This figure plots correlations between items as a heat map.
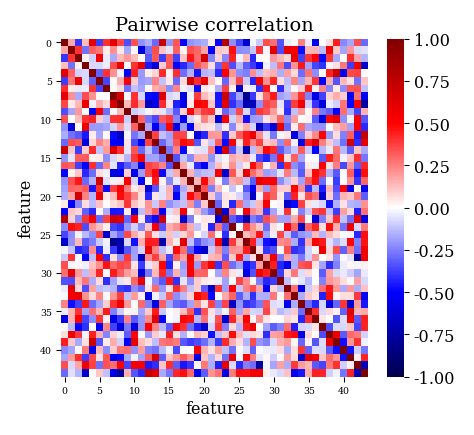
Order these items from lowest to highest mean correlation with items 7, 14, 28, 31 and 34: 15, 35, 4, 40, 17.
17, 35, 15, 4, 40
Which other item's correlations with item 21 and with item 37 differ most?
32
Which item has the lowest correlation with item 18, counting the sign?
11
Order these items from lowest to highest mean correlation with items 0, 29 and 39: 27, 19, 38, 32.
19, 32, 27, 38
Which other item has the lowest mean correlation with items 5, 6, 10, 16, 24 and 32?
34
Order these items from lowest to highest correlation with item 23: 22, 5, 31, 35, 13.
22, 13, 5, 31, 35
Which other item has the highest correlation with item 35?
41
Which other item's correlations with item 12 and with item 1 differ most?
33
